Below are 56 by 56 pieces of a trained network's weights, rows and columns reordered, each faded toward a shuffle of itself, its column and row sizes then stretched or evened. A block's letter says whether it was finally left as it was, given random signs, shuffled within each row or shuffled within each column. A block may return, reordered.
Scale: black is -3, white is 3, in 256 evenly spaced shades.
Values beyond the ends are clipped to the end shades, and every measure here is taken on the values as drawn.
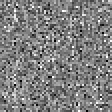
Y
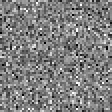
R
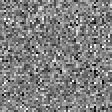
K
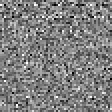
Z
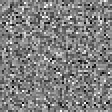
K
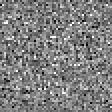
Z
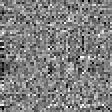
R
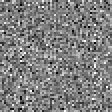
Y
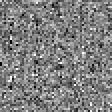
Y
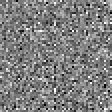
K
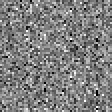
Y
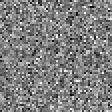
Y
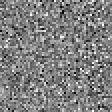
Y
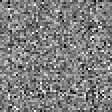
K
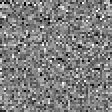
K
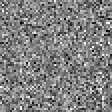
K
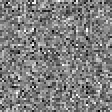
K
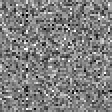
K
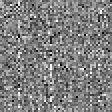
R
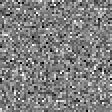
Z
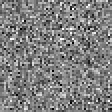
K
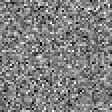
Z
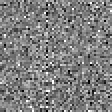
K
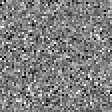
Z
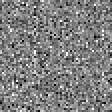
Y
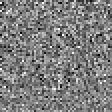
K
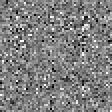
K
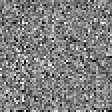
K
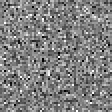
K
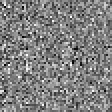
K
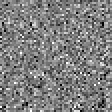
R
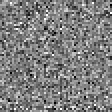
K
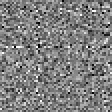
R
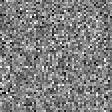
R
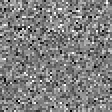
Z
